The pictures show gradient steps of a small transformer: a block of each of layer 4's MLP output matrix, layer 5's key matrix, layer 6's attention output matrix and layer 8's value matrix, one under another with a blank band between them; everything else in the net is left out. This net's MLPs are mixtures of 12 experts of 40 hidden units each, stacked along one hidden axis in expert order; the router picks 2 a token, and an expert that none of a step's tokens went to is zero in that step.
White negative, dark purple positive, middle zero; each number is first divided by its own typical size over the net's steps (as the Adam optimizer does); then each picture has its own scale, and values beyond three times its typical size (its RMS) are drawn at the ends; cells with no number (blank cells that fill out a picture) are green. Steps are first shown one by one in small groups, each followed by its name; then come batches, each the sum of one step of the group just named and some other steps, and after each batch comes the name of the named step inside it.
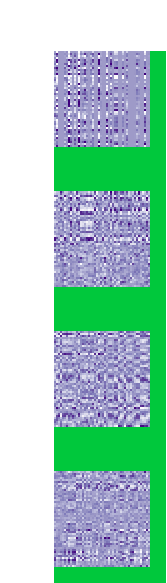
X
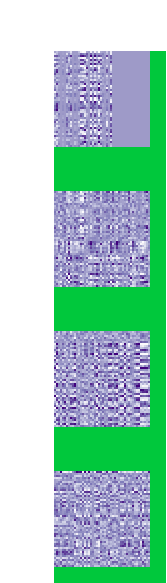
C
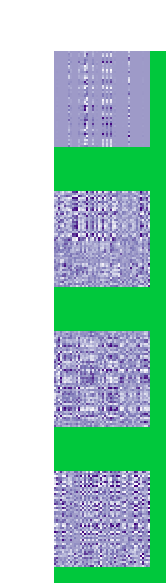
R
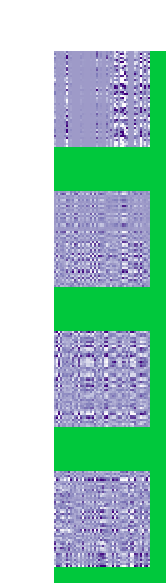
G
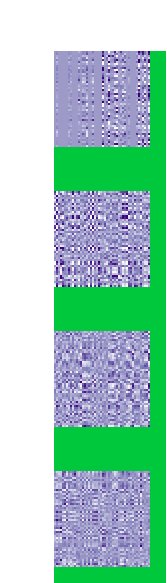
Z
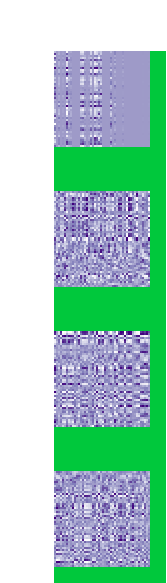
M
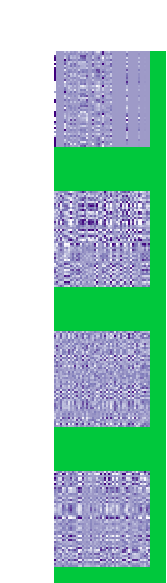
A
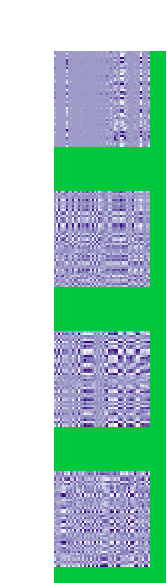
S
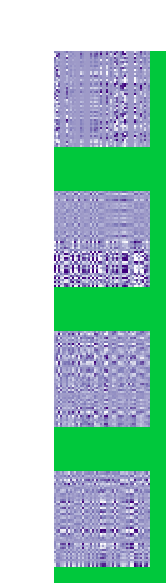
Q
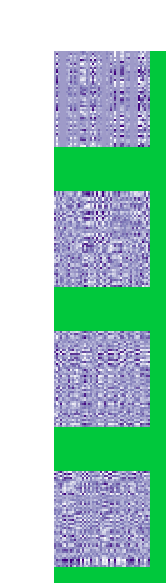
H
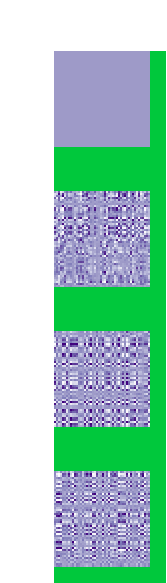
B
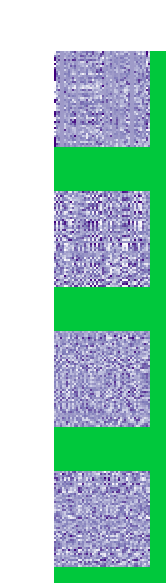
A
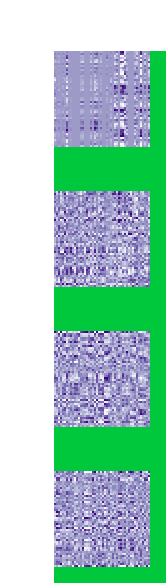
G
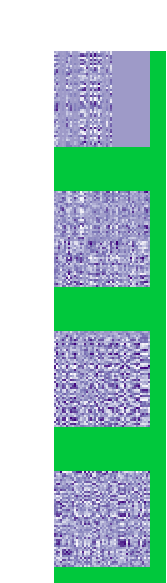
C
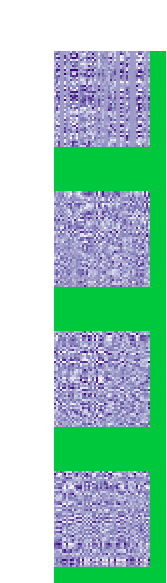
H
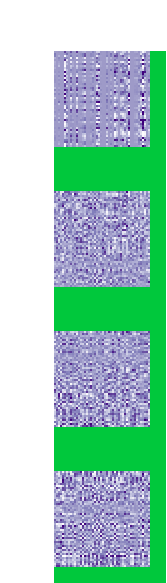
B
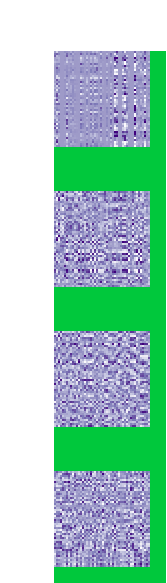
B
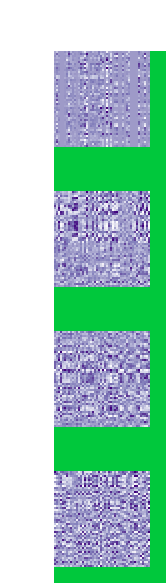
R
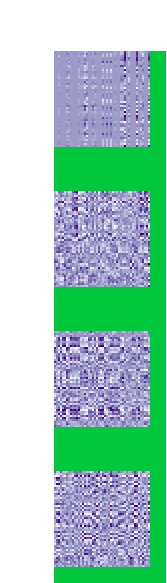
R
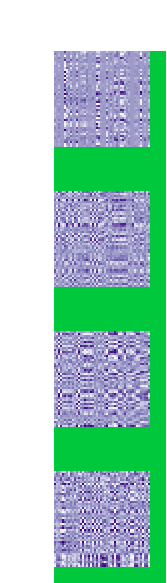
S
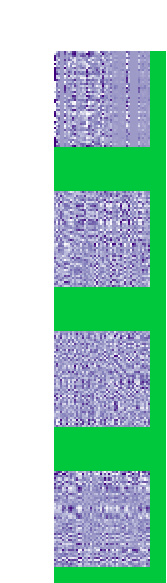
A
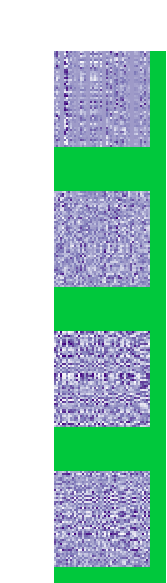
B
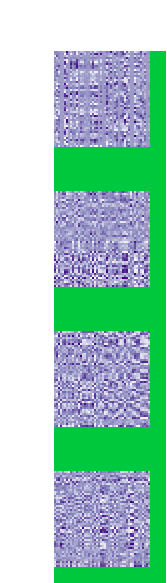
Q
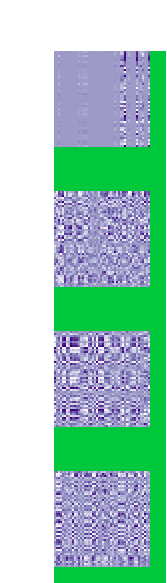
B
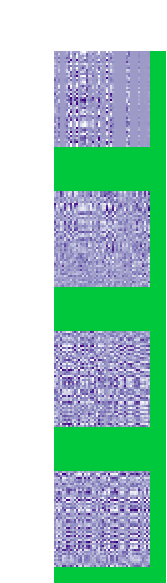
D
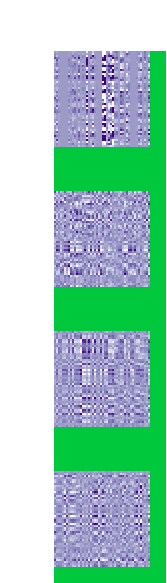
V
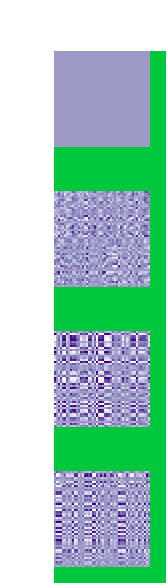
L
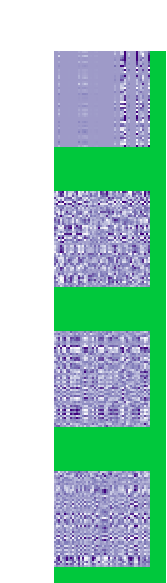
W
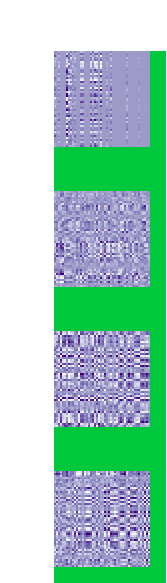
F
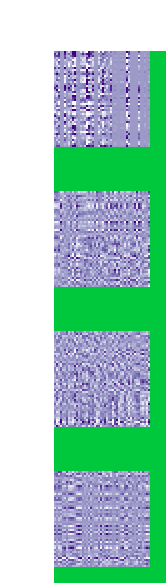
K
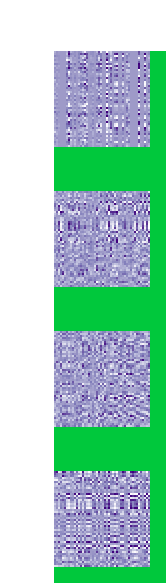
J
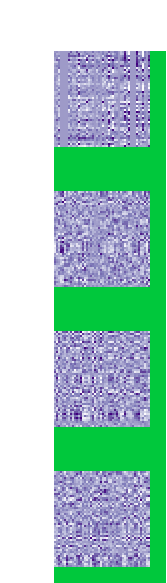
W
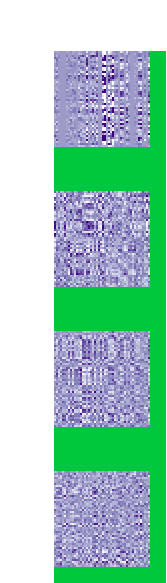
V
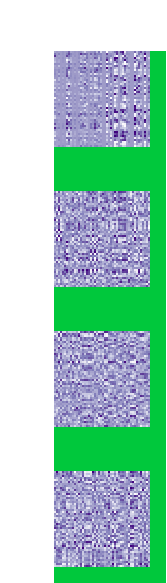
J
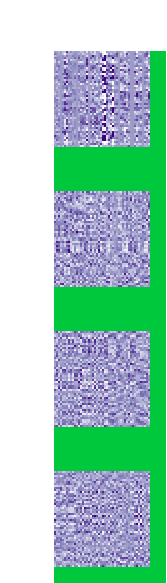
V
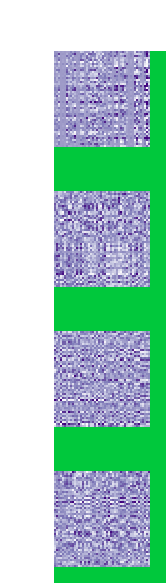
F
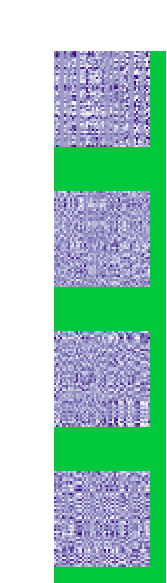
K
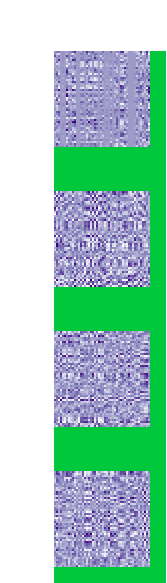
F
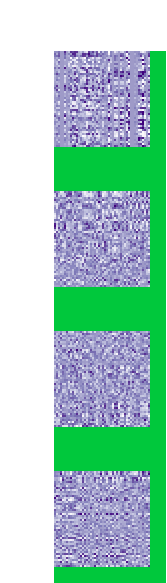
K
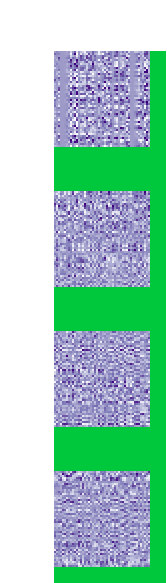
D
